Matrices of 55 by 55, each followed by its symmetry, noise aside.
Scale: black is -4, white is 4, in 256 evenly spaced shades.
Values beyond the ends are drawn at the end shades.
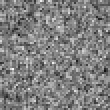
symmetric.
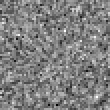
symmetric.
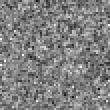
no symmetry.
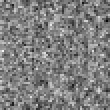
mirrored top to bottom.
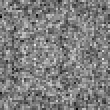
mirrored top to bottom.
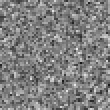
symmetric.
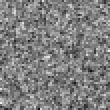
no symmetry.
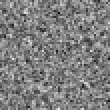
antisymmetric.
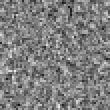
antisymmetric.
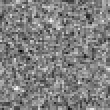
antisymmetric.
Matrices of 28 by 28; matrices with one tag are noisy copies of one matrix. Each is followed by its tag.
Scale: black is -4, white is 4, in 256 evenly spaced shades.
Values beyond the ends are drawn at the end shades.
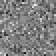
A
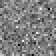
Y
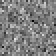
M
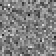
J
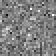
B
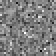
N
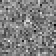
M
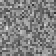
B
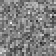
A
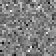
N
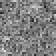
A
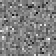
B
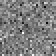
J
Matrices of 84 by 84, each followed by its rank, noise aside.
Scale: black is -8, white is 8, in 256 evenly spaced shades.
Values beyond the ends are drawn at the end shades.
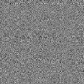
eight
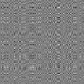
three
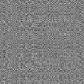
six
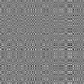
two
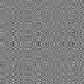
two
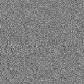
eight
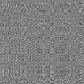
four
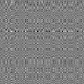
two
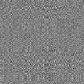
six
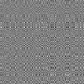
two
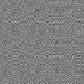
four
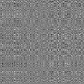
three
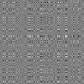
two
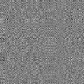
six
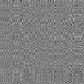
four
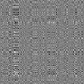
three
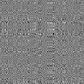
four
